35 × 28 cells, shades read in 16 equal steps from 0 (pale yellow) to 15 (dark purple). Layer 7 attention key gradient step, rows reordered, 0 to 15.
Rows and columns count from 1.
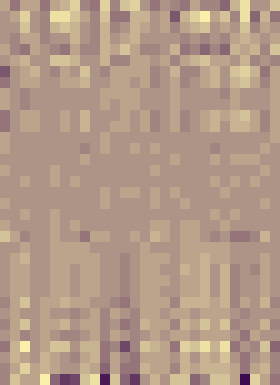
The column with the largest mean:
13
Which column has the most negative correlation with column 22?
1
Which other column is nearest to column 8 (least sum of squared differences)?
14
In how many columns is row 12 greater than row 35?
13
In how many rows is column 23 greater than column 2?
4
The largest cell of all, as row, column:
35, 25
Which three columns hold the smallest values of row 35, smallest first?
5, 10, 26
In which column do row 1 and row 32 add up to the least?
3
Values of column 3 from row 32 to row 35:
0 5 2 5
